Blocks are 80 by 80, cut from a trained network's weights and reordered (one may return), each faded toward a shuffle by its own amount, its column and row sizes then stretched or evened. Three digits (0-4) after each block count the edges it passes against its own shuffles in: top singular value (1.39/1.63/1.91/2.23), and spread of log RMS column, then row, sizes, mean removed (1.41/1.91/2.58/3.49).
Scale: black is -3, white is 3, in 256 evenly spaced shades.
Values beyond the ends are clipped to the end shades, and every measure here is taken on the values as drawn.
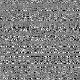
3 0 4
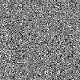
2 1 1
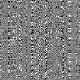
4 4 2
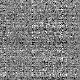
3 3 0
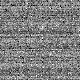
3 1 0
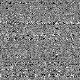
0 2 3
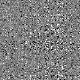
0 3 2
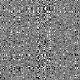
3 4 2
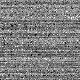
4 1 1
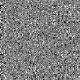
3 3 1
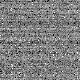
2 2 0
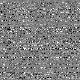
0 0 4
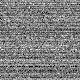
4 0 2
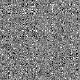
0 3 2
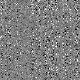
0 3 1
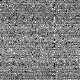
2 1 0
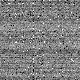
2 1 0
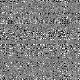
2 2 4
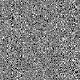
2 3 0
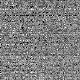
2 2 2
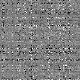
1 3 3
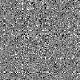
3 2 2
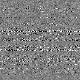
1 0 4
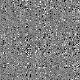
0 3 2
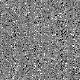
0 3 1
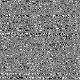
0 0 4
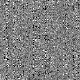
1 3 1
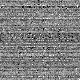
4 1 2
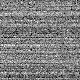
4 0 1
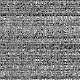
4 3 1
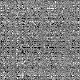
3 3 2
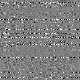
1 1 4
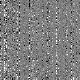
1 4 0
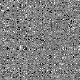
2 2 2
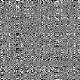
3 3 4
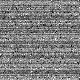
4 0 0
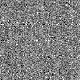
1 0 1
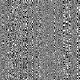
3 4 0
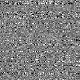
2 0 3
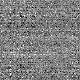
2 2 1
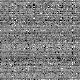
3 2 2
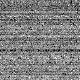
4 1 1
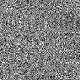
2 0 1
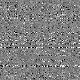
3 1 3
